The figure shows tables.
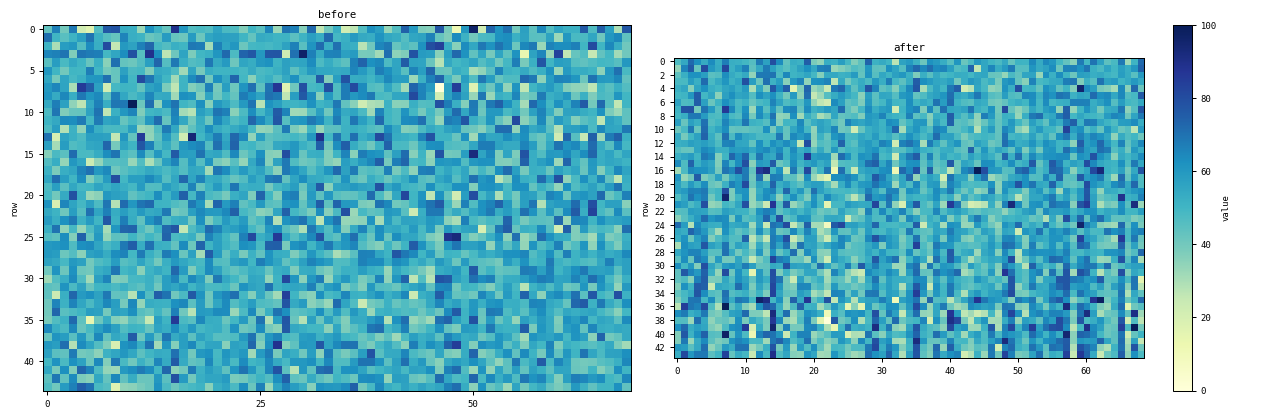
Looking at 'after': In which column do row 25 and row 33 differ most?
68
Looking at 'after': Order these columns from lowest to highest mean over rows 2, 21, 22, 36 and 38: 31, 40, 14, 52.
31, 52, 40, 14
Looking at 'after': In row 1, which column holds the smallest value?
44
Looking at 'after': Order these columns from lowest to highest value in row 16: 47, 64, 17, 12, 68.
64, 47, 17, 68, 12
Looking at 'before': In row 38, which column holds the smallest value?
8
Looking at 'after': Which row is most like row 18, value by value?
15
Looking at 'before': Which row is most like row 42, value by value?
29
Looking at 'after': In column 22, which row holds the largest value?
35
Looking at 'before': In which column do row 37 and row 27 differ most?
41
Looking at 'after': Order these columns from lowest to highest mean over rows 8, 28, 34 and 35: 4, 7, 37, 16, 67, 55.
16, 37, 67, 4, 55, 7
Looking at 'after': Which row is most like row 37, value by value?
21
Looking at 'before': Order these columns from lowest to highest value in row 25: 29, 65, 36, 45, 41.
45, 29, 65, 41, 36
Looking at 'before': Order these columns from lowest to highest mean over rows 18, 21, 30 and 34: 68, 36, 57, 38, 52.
38, 68, 36, 57, 52
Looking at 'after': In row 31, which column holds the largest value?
48
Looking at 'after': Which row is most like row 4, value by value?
24
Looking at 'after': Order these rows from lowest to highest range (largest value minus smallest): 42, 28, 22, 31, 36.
22, 28, 42, 31, 36
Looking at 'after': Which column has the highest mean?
14
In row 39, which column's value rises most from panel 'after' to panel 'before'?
23
